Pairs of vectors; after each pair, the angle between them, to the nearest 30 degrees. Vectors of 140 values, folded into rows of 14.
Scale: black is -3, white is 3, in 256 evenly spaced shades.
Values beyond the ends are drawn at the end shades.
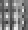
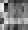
120 degrees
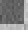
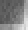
30 degrees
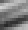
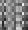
90 degrees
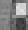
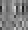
120 degrees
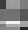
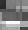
30 degrees
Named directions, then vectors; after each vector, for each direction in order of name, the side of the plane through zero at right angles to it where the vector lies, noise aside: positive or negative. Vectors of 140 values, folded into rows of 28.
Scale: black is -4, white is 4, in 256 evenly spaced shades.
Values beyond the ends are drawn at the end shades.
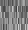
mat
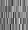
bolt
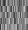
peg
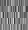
negative, positive, positive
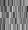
positive, positive, positive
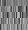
negative, positive, positive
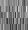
positive, negative, negative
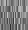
positive, negative, negative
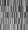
negative, positive, positive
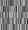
positive, positive, negative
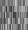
positive, negative, positive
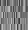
negative, positive, positive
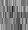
negative, negative, negative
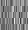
positive, positive, negative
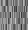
negative, positive, negative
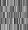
negative, negative, positive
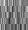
negative, negative, negative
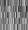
negative, positive, positive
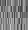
negative, positive, positive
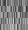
negative, positive, positive
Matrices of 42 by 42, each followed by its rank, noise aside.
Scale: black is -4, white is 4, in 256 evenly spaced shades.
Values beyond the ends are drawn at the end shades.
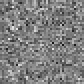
seven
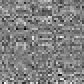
six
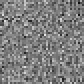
seven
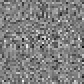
six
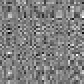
four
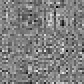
four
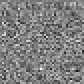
eight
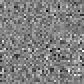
seven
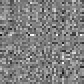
eight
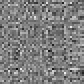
five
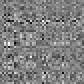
four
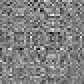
five
